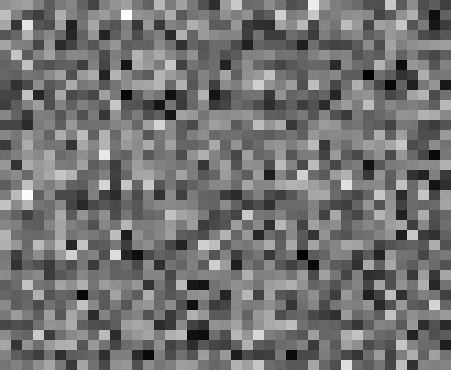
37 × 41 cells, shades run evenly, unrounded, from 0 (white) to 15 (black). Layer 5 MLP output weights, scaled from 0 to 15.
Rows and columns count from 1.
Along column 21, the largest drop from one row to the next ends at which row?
8
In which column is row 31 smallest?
40
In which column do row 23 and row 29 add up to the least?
26
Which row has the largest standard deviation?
3
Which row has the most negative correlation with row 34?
36
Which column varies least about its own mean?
9
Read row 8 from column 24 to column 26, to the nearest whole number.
6 4 8
